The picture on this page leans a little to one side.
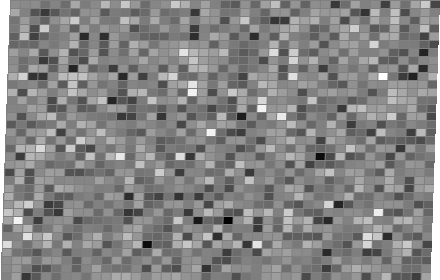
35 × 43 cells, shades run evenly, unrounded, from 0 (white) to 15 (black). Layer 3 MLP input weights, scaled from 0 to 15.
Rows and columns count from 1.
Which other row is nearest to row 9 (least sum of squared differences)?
33
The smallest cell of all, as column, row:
38, 10
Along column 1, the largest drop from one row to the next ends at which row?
31
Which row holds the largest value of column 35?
16
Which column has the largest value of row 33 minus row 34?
23
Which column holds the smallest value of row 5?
2
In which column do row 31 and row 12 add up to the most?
15
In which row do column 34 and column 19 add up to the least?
12
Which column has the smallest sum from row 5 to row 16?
29
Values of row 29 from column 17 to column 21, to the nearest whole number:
10 8 6 7 8
